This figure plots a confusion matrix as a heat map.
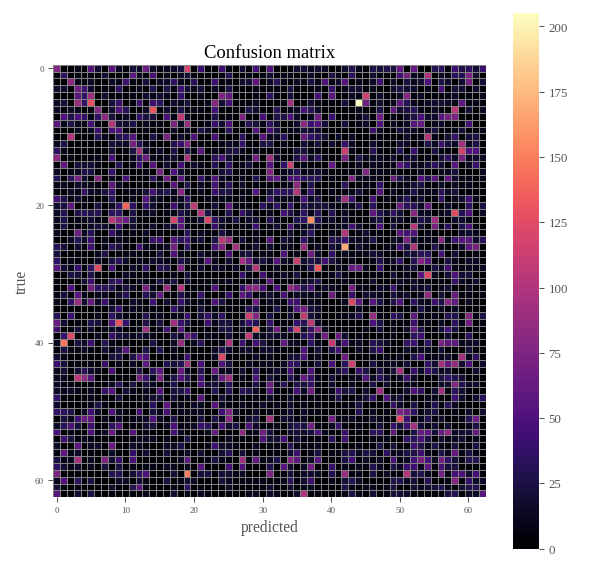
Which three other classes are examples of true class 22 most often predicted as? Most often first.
37, 17, 8
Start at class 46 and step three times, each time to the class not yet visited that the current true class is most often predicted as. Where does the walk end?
9
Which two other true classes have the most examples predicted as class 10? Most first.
20, 22
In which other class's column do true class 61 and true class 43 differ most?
58
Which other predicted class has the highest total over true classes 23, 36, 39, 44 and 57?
52
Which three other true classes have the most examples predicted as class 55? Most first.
22, 23, 16
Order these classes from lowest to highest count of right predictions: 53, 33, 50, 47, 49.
49, 33, 53, 50, 47
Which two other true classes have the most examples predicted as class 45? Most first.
4, 15
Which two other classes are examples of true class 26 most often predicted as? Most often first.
42, 52
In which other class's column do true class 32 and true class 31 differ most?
18
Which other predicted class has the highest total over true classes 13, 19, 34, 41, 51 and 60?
31
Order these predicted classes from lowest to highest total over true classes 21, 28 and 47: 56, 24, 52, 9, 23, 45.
24, 45, 23, 9, 56, 52
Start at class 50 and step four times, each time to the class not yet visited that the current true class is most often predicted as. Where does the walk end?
59
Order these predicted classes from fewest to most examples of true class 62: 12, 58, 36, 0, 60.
12, 60, 58, 0, 36
